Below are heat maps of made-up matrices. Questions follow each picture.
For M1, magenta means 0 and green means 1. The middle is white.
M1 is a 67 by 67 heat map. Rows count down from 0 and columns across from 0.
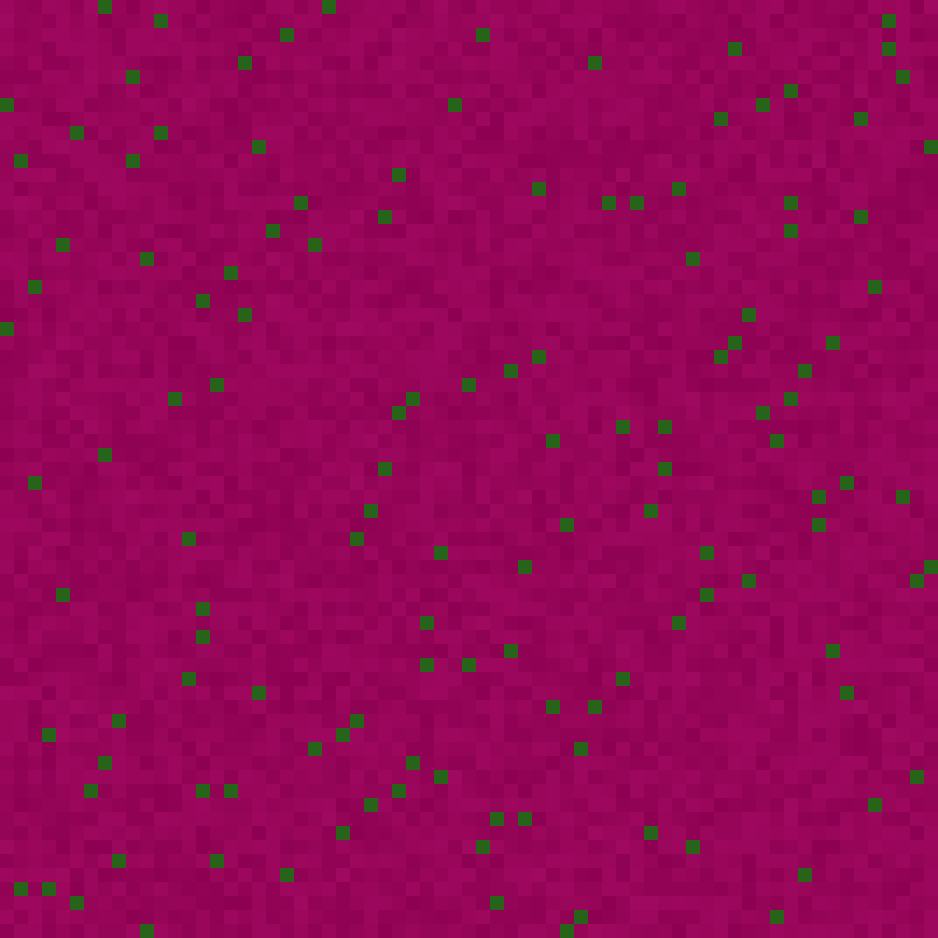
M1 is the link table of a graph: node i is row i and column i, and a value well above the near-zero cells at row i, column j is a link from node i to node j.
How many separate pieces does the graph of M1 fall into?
4
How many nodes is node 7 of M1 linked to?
3
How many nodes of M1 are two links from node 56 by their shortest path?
6
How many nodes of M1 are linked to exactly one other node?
8
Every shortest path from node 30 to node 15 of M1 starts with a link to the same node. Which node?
node 47
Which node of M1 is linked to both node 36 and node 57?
node 26
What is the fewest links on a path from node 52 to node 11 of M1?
4
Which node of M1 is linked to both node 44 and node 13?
node 48
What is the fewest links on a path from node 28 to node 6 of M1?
2
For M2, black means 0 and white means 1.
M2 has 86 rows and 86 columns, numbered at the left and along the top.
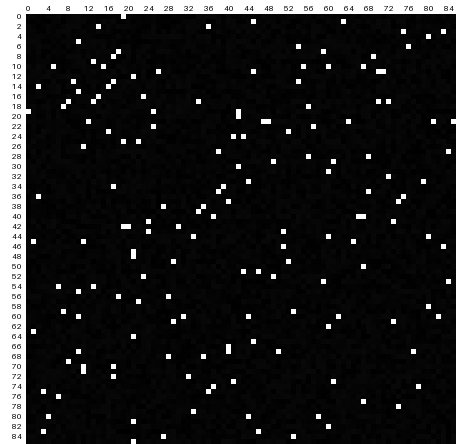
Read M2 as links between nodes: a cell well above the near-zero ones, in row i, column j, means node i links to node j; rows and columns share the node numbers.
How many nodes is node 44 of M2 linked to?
3
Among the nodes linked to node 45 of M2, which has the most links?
node 11
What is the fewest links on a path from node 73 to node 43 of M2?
3
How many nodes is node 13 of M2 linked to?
3
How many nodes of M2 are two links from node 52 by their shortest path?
2
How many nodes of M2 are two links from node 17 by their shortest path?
6
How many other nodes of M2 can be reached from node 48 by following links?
6
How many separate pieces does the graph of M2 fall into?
6
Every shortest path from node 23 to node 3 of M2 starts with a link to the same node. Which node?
node 16
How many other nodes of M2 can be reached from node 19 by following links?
7
